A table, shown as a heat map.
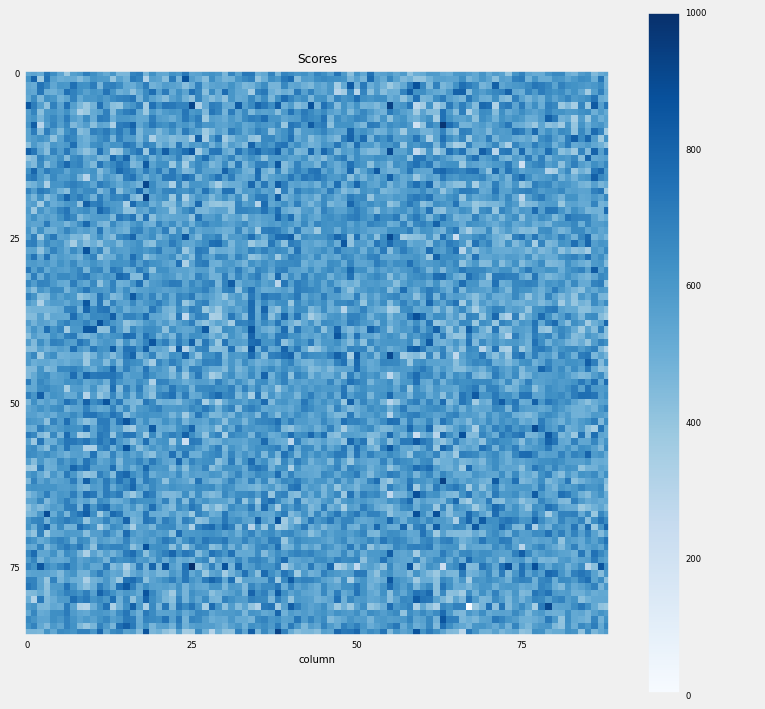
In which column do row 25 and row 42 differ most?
24
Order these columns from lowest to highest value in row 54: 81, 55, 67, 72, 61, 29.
29, 55, 67, 72, 81, 61
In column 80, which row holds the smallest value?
15
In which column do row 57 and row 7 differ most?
55
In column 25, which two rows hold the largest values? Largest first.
75, 5
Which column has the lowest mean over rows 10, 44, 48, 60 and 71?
19
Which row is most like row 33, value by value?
51
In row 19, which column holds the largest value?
18
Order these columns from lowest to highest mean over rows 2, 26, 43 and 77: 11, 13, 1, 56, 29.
11, 13, 56, 1, 29
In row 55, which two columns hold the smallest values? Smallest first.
59, 62
